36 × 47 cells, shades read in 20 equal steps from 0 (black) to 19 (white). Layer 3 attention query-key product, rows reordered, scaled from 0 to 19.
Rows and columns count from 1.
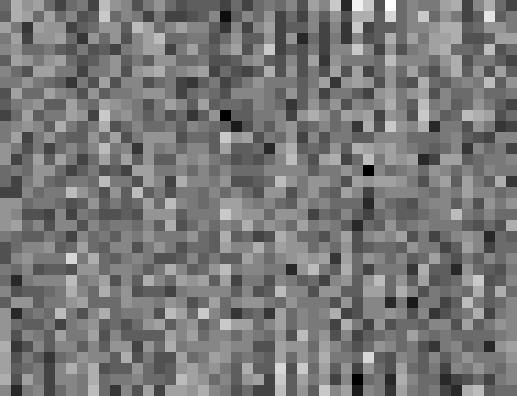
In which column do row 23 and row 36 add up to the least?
33
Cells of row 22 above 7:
33
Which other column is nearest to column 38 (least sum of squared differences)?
4
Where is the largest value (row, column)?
1, 36
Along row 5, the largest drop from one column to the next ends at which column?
26
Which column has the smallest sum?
22
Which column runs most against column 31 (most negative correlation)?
32
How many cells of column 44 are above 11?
5
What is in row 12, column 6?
13
